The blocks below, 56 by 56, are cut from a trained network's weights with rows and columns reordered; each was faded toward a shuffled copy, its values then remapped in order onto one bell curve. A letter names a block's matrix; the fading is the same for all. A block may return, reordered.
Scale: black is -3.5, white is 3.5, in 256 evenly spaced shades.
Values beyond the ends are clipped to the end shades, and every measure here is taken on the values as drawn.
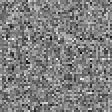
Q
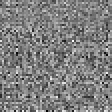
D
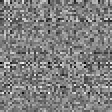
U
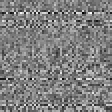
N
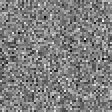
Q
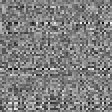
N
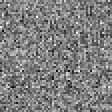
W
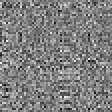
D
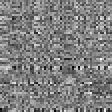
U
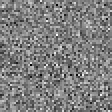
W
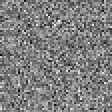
Q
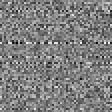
U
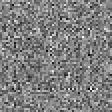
Q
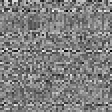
N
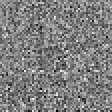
W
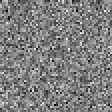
Q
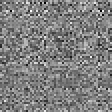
D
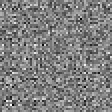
D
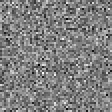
Q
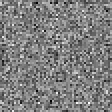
W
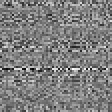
N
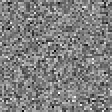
Q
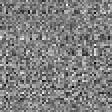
D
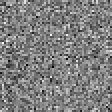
W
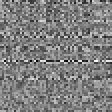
N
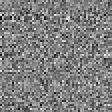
D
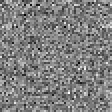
W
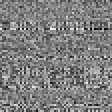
N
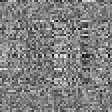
U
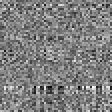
U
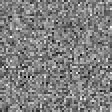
W
